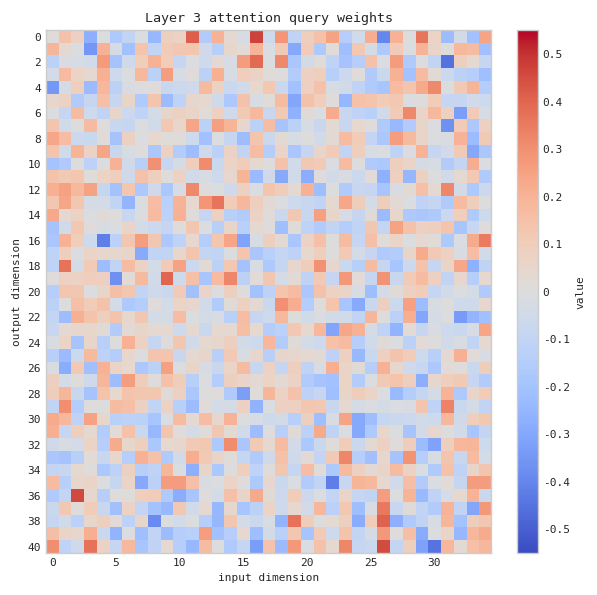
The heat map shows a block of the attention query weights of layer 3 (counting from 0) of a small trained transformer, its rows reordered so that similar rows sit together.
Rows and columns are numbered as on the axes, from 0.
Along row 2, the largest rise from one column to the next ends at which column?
32
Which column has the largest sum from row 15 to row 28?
6
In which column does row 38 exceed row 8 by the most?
26
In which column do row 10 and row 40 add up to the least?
30
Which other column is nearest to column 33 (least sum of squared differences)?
12
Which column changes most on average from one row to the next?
33
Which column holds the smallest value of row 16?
4
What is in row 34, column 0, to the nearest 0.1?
-0.1
